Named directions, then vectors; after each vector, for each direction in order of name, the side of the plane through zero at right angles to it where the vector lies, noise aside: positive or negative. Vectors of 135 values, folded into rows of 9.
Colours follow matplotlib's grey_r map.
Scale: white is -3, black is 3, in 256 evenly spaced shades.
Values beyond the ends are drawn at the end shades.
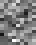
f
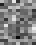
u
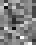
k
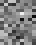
negative, positive, positive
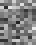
positive, positive, positive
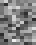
positive, negative, positive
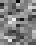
negative, negative, positive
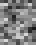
negative, positive, negative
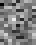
negative, negative, positive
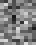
negative, positive, negative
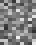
positive, negative, negative
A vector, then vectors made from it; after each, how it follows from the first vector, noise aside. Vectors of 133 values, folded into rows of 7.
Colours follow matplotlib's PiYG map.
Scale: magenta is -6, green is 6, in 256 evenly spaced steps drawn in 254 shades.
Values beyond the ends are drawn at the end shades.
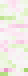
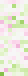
sign-scrambled.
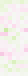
wrapped around, negated, shrunk.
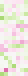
copied.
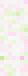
wrapped around, negated, shrunk.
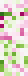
wrapped around, negated, scaled up.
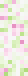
sign-scrambled.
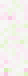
negated, shrunk.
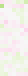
reversed, shrunk.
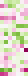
negated, scaled up.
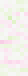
wrapped around, negated, shrunk.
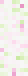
reversed, partly zeroed.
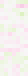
reversed, shrunk.
